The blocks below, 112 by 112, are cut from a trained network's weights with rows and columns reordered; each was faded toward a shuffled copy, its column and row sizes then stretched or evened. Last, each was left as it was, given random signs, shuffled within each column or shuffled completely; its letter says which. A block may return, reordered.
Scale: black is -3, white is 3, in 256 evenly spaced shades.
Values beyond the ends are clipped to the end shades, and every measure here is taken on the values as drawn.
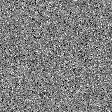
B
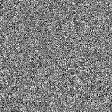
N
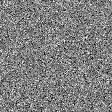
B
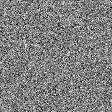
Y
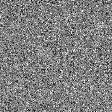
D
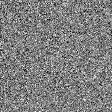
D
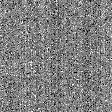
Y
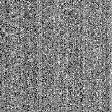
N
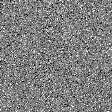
Y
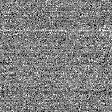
N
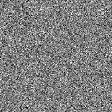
N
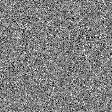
D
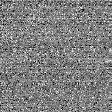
N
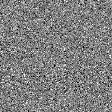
N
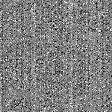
N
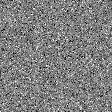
B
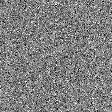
Y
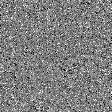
Y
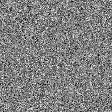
D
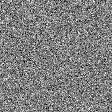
B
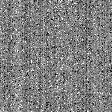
Y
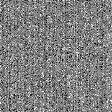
N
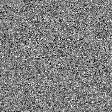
D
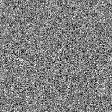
N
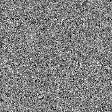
D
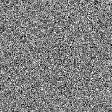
N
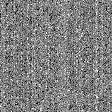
Y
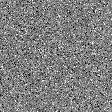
B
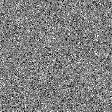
D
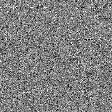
D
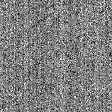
N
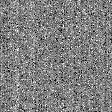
Y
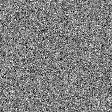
Y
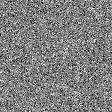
B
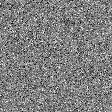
B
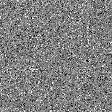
D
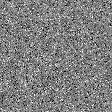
B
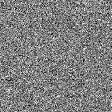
N
